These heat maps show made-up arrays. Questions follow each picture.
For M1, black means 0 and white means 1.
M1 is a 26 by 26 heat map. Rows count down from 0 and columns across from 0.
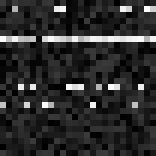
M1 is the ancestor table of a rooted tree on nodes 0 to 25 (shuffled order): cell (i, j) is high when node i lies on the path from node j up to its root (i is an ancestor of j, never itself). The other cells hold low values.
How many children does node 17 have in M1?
6
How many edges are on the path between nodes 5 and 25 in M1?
4
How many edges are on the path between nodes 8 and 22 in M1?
2
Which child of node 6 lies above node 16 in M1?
14
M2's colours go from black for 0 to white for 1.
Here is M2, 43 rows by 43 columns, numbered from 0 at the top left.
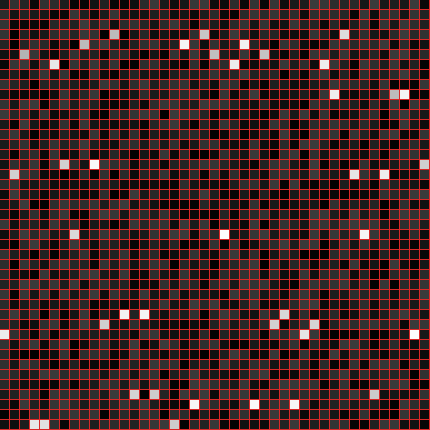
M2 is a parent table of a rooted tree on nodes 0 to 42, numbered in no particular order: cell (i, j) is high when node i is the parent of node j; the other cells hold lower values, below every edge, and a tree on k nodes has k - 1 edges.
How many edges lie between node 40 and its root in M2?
2
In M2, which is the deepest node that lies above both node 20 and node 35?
42
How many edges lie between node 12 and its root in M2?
4
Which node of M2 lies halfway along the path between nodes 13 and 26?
16
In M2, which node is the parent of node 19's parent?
9
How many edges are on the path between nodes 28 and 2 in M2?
5
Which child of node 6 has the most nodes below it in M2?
32
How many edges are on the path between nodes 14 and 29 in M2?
7
